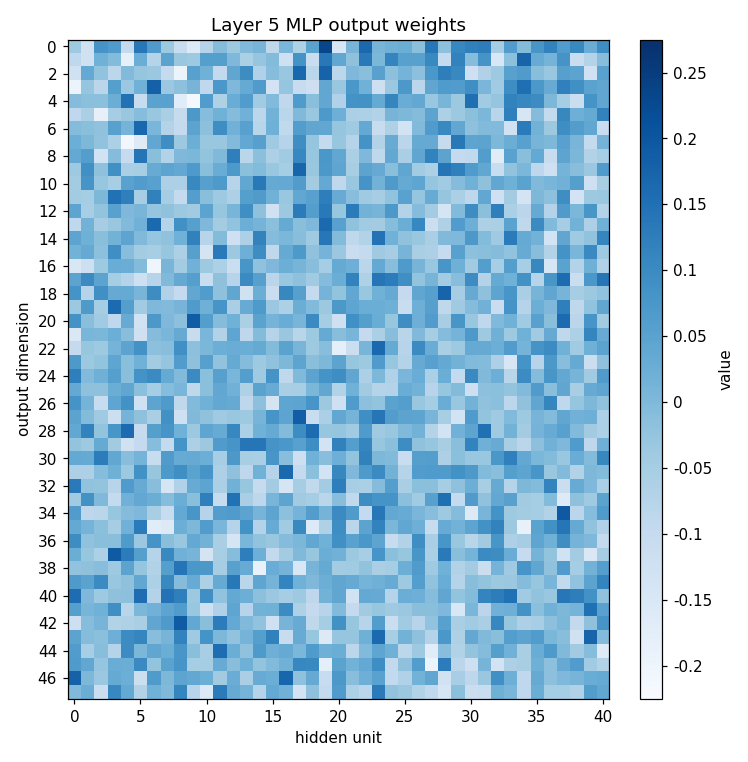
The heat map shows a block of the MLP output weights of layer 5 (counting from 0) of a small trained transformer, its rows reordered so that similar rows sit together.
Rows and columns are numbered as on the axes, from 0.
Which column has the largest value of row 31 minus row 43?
16
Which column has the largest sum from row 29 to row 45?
8
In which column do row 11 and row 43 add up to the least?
38
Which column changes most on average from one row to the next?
5
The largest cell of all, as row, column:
0, 19
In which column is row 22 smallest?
20
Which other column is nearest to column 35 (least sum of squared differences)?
26
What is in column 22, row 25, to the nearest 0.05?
-0.05
